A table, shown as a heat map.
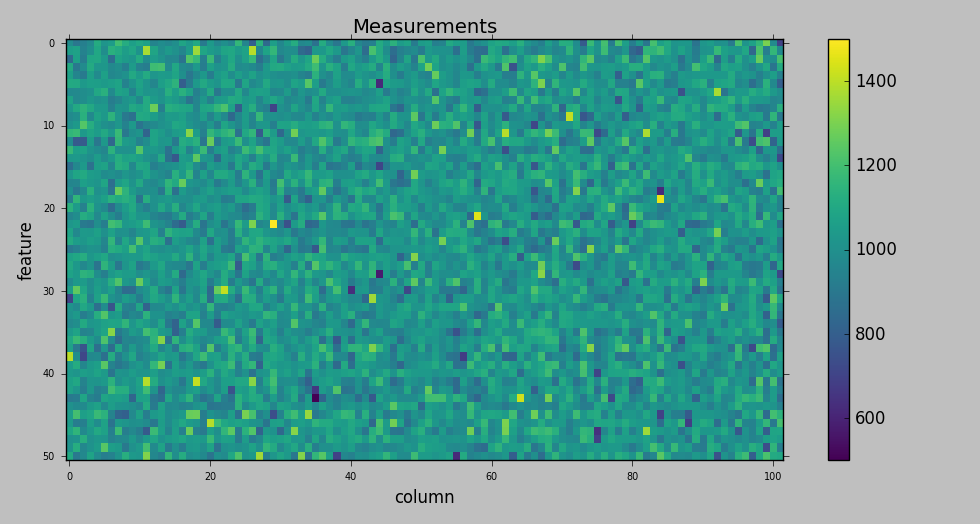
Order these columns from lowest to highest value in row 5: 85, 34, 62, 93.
85, 62, 93, 34
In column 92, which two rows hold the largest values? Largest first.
6, 23
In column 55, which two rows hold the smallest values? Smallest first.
50, 35
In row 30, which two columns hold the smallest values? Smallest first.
40, 48
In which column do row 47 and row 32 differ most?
75
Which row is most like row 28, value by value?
5
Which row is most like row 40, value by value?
48
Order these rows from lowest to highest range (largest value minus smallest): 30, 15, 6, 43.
15, 6, 30, 43
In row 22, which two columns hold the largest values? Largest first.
29, 26
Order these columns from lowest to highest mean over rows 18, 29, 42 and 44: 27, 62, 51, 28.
62, 28, 27, 51
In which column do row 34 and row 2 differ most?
101
